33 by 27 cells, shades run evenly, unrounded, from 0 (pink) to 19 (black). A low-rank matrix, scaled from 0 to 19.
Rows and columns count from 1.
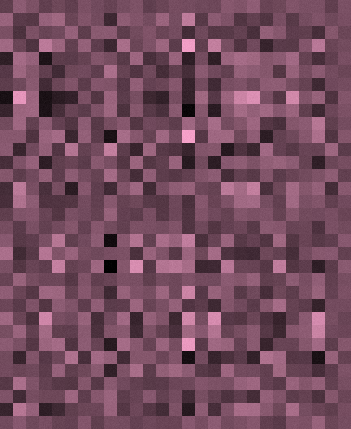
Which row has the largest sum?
28
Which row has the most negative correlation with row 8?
20
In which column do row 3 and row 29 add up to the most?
25
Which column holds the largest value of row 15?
6
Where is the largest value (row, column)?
21, 9
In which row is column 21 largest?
11
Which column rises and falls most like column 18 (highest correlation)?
27
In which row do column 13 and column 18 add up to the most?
12
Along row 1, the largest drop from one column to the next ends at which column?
2
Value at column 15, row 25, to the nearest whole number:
3
